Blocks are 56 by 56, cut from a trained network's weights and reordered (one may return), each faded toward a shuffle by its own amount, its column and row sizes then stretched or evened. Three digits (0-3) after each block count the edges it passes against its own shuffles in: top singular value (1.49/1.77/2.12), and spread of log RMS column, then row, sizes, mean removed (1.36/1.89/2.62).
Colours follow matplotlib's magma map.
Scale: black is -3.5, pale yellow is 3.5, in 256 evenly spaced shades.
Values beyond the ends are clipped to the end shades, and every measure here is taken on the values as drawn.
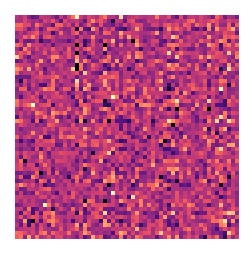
2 2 1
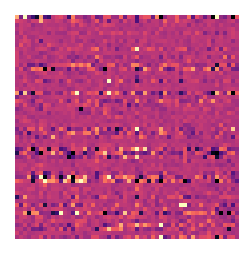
1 1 3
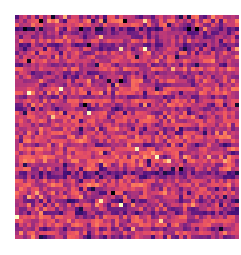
2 0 1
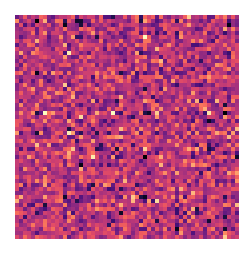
1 2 1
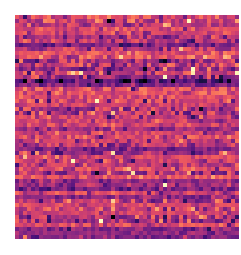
3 0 2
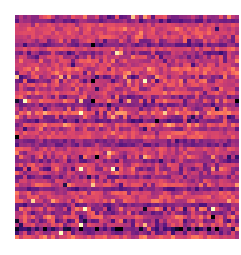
3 0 2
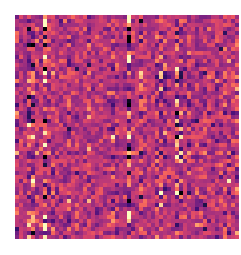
2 3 0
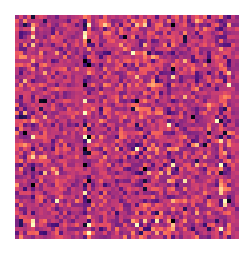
0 3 1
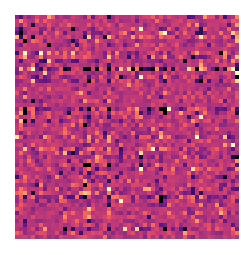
2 2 2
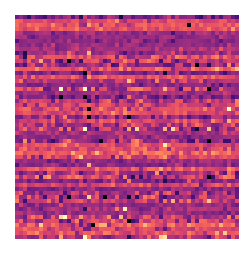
3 0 2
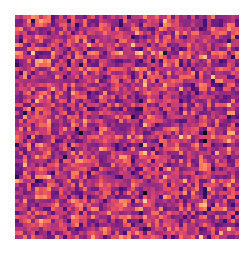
3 1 0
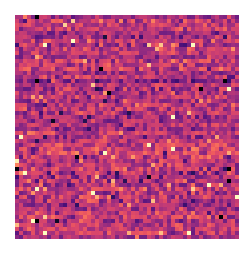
0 0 1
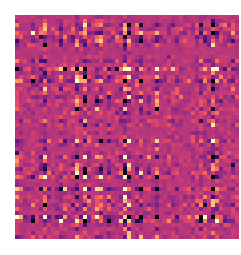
3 3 3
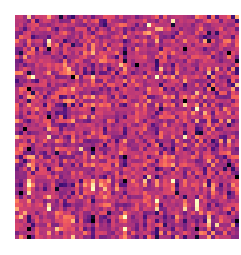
3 3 0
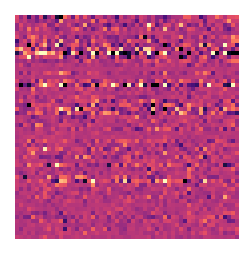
1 1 3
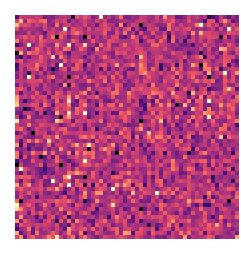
0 1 0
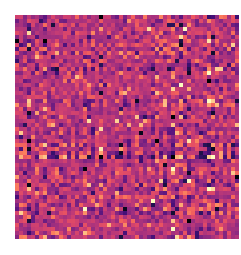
2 2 1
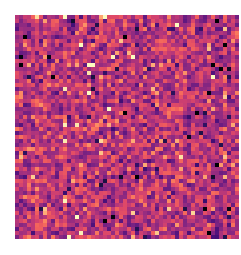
0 0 0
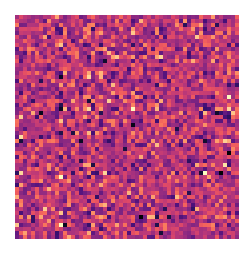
2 1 1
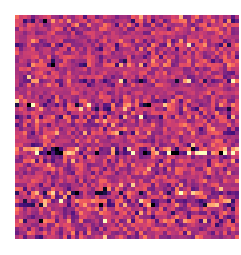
1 0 3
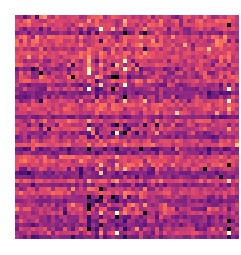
3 2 0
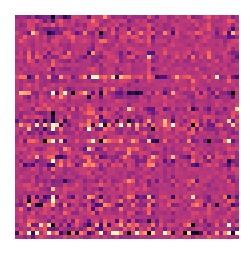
1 2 3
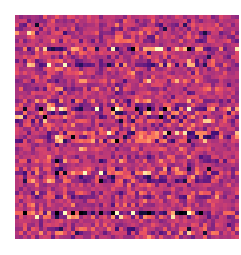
3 1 3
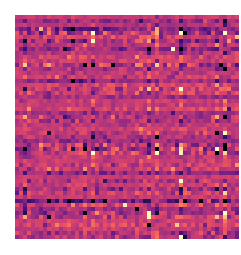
2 2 2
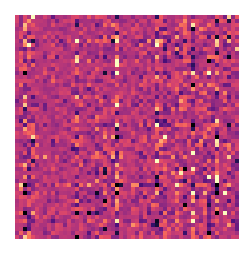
1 3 1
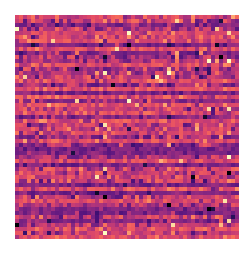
3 0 0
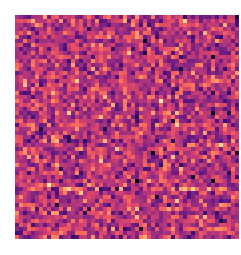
1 0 0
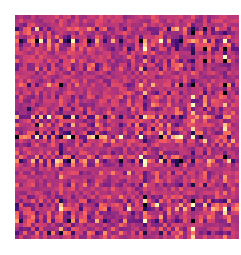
3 2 3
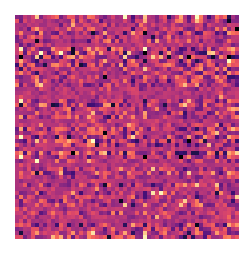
3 2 3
